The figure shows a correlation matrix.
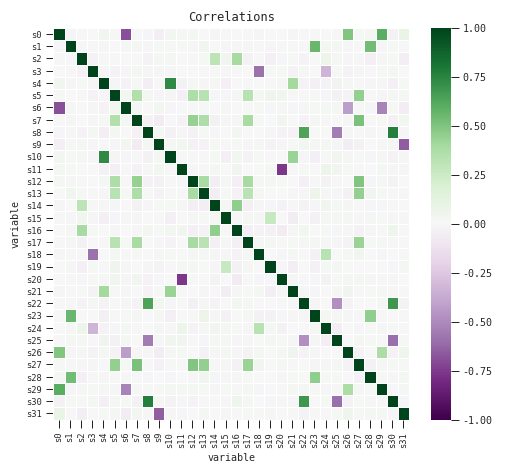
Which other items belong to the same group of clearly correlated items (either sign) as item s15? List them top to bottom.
s19
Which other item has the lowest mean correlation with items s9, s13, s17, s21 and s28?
s31
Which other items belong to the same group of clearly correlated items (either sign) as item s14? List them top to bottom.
s2, s16
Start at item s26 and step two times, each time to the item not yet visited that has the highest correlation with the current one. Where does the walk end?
s29
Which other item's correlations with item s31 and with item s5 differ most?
s9
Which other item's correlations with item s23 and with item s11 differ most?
s20
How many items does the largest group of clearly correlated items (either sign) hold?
6
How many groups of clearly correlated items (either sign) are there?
10
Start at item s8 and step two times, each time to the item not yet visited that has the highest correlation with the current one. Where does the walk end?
s22
